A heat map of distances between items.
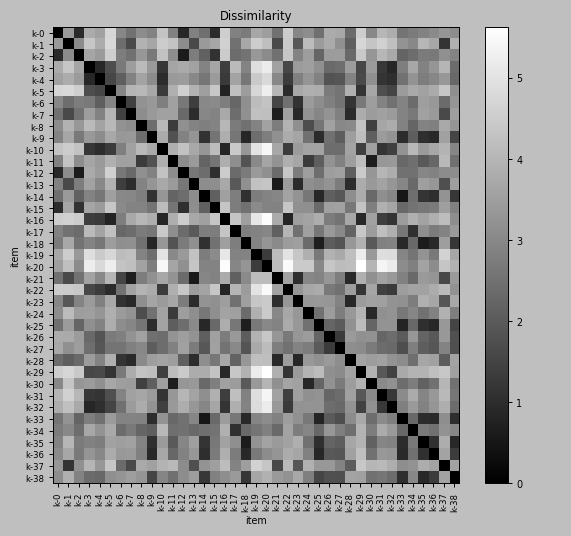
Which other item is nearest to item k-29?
k-16
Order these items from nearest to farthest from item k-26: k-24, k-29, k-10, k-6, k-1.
k-10, k-6, k-29, k-24, k-1
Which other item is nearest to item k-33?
k-14
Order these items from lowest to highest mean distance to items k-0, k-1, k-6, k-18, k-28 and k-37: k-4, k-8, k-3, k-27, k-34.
k-34, k-27, k-4, k-8, k-3
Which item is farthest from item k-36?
k-29
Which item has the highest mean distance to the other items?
k-20
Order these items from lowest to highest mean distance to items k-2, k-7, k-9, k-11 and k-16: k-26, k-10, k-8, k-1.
k-8, k-26, k-10, k-1
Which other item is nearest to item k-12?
k-2
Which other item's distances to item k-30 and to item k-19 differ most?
k-24
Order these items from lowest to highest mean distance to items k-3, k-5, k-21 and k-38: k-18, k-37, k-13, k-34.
k-18, k-13, k-34, k-37
